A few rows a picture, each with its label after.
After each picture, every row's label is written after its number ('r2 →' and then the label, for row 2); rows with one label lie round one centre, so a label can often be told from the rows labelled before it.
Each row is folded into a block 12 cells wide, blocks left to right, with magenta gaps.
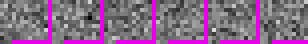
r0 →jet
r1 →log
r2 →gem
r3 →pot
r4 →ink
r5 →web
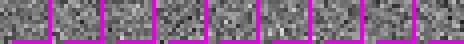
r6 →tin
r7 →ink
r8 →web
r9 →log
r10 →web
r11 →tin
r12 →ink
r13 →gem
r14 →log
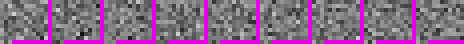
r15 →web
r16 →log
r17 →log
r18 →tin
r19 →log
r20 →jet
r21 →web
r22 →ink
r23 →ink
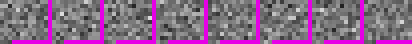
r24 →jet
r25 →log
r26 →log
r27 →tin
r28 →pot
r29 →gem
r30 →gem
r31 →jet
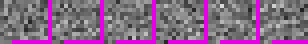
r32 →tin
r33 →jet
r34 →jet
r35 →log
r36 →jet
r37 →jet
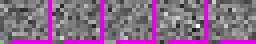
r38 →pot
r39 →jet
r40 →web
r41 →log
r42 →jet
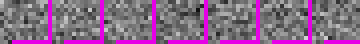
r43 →web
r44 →jet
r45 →jet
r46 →jet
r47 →web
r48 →pot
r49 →ink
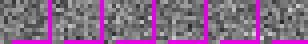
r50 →gem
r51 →gem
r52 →jet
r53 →web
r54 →ink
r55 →tin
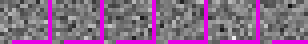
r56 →ink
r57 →log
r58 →gem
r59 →ink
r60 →tin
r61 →gem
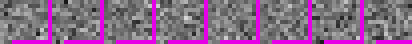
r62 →gem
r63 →ink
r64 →pot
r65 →gem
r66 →web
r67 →web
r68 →tin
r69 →tin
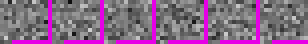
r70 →log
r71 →web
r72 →pot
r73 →tin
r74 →web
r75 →gem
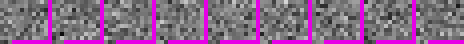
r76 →ink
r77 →jet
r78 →ink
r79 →tin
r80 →gem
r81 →gem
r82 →gem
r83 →jet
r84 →ink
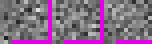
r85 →gem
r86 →log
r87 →log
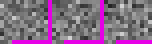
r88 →ink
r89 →gem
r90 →gem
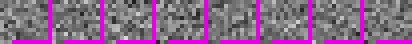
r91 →ink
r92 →pot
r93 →log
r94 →jet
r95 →gem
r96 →jet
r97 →pot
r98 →log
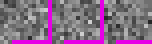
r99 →gem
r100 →jet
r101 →tin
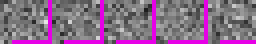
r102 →pot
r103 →web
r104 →jet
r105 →jet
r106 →web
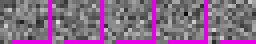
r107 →gem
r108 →gem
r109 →jet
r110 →jet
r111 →ink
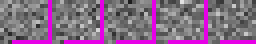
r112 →jet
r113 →jet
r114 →pot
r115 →gem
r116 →ink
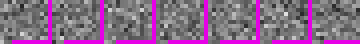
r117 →pot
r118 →jet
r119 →gem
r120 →web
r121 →web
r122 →log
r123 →pot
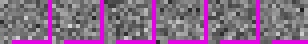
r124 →web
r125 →ink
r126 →gem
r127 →jet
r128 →log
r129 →jet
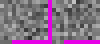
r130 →log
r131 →pot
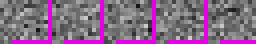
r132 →log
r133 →gem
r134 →log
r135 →log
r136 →pot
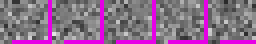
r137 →web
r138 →web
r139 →pot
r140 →gem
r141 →web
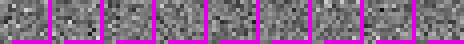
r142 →jet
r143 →web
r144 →gem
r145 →tin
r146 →log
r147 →web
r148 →pot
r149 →ink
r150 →web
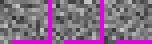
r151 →gem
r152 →log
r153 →jet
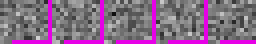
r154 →gem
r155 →tin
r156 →pot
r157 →tin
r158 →ink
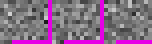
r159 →log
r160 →web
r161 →ink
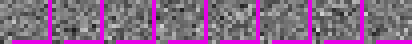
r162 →jet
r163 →ink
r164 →log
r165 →gem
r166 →gem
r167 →ink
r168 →ink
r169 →gem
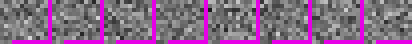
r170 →pot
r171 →log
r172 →ink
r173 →ink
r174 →pot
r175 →web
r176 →tin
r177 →log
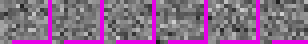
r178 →pot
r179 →web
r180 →ink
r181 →jet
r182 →tin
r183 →web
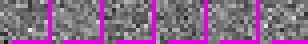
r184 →ink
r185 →ink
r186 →tin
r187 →tin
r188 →ink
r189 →gem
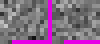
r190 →gem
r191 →pot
